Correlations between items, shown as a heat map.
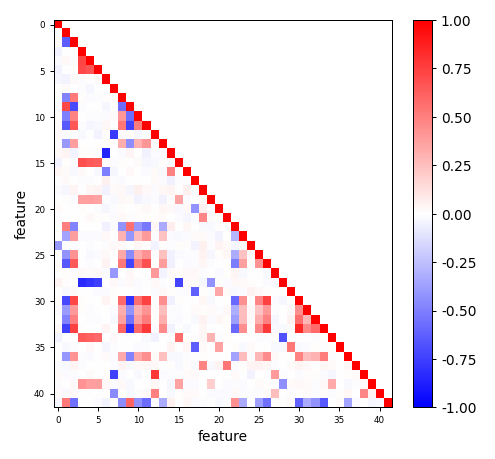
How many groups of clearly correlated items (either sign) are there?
7
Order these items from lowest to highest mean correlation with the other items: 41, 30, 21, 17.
41, 17, 21, 30
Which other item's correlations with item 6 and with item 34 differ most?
14
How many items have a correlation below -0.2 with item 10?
4
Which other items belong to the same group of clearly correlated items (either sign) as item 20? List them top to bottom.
17, 29, 35
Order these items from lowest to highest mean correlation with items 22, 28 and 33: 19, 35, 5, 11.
5, 19, 35, 11
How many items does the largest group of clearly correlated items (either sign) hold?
17
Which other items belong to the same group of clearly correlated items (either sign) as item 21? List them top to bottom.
18, 37
